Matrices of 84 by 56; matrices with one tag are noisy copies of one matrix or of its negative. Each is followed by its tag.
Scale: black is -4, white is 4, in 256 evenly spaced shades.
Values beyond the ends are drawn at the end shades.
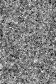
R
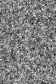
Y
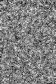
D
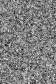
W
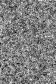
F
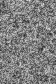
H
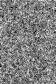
F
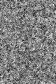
Y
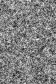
H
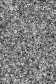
F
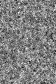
Y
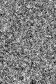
W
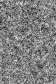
D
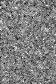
D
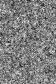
H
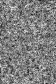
F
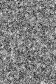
Y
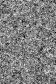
H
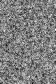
W
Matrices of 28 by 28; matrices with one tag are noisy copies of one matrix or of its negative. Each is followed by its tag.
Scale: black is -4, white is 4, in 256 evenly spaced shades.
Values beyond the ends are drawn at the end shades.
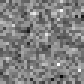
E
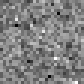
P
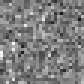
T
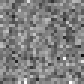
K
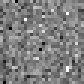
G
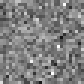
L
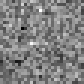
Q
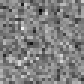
Q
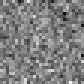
K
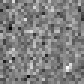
G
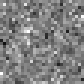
E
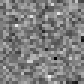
P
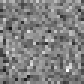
G
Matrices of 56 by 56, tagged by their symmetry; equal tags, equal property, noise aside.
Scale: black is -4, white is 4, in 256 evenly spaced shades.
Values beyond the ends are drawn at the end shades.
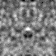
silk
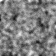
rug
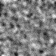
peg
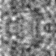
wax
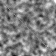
rug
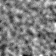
peg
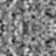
wax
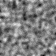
peg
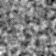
peg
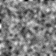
peg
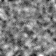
rug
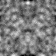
silk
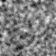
peg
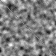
rug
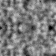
wax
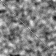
rug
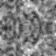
wax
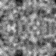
wax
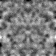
silk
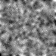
peg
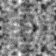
wax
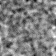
rug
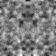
silk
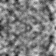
wax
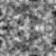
wax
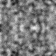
wax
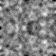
wax
